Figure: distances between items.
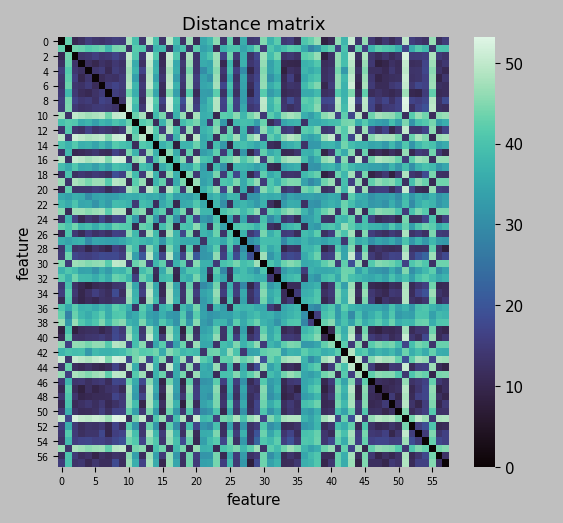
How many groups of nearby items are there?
5
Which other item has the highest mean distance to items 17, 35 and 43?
42
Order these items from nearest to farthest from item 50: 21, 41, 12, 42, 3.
3, 12, 21, 42, 41
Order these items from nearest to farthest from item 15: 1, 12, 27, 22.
12, 27, 22, 1
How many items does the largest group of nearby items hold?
33
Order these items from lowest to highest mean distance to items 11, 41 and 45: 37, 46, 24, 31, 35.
31, 37, 24, 46, 35
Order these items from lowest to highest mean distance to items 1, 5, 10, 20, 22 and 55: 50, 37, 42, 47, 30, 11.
30, 50, 47, 37, 11, 42
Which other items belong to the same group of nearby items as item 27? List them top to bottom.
21, 42
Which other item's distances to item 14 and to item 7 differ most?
20
